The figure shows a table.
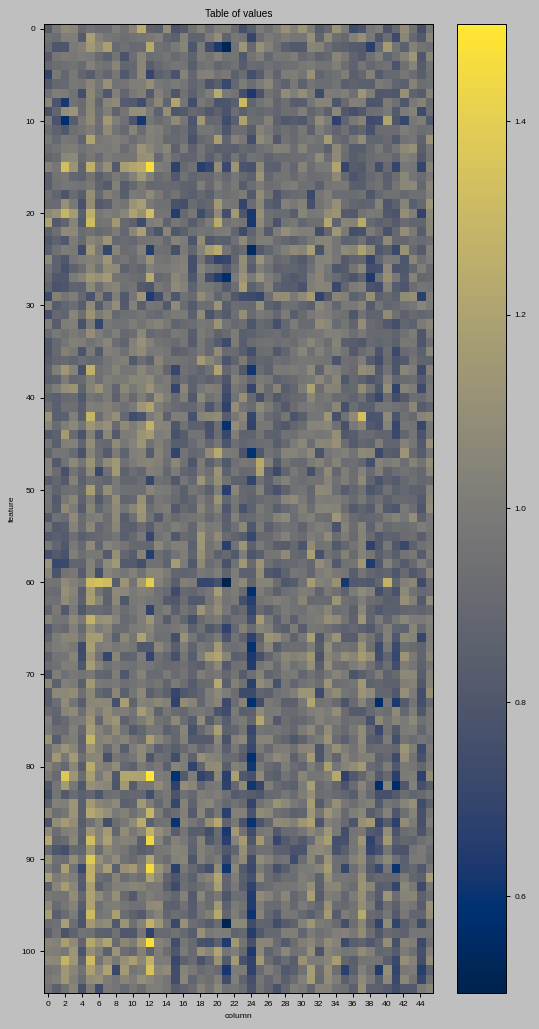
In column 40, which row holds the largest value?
60
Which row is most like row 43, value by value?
87
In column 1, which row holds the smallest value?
58
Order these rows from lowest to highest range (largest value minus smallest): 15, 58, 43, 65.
65, 58, 43, 15
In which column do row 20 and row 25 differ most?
2
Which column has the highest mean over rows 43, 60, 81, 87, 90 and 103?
12
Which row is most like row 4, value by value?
33
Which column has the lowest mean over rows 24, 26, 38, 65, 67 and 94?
24
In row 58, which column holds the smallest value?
38
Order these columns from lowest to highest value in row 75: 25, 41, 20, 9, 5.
9, 20, 41, 5, 25
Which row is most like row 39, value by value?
103
